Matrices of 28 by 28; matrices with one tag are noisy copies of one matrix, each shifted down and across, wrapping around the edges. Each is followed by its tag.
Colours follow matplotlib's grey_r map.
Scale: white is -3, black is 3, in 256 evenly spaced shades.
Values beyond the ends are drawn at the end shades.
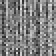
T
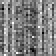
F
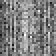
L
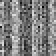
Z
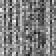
F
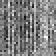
L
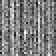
T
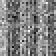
Z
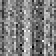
Z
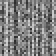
T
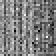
F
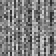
T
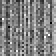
T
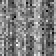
Z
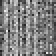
F
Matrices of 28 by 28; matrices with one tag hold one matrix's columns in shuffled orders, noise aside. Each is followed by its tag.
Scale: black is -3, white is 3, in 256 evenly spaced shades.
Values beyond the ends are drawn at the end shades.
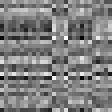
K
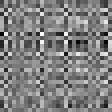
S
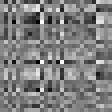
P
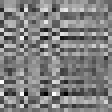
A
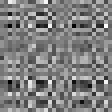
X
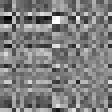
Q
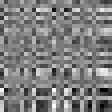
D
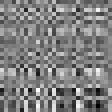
D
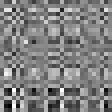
D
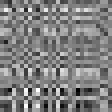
D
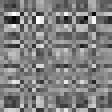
Q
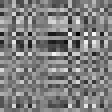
S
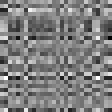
K
